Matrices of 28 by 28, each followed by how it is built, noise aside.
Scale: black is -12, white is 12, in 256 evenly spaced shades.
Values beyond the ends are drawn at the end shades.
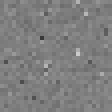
sparse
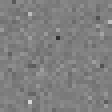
sparse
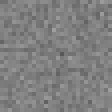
noise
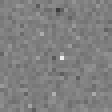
sparse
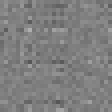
low rank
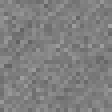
Hankel
